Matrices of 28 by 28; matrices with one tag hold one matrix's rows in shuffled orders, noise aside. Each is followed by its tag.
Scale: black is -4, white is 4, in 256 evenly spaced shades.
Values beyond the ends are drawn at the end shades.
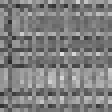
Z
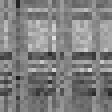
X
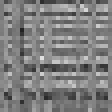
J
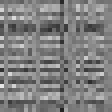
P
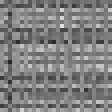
Z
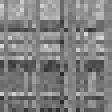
P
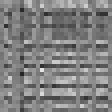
J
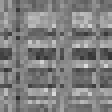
X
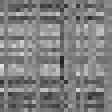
P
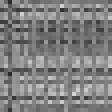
Z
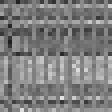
Z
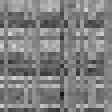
P
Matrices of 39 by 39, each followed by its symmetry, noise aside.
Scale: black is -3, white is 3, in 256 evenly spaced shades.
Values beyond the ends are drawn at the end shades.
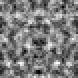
mirrored left to right.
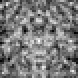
mirrored left to right.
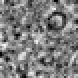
symmetric across the other diagonal.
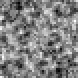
same after a half turn.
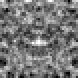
mirrored left to right.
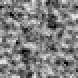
same after a half turn.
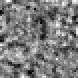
no symmetry.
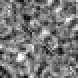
symmetric across the other diagonal.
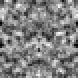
mirrored left to right.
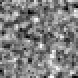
no symmetry.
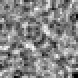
symmetric.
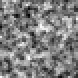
no symmetry.
